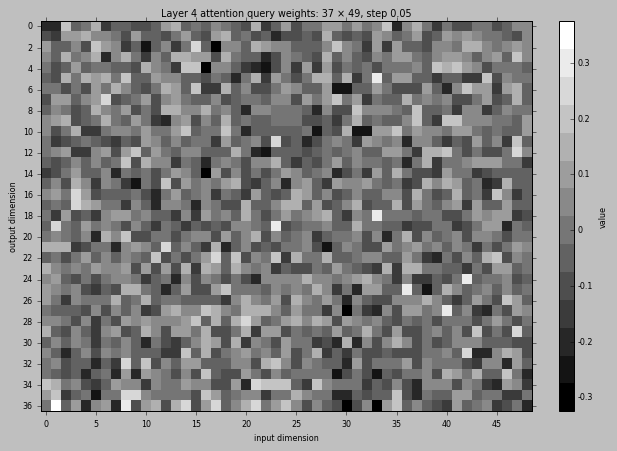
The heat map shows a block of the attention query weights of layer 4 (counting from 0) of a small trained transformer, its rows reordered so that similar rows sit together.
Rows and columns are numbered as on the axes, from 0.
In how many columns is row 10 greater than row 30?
25
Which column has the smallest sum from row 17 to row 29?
5
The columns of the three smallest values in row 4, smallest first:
16, 22, 21
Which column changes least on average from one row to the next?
48
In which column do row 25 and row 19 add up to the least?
38
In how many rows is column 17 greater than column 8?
13
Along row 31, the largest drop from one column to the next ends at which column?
43
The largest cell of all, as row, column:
36, 1
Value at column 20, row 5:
0
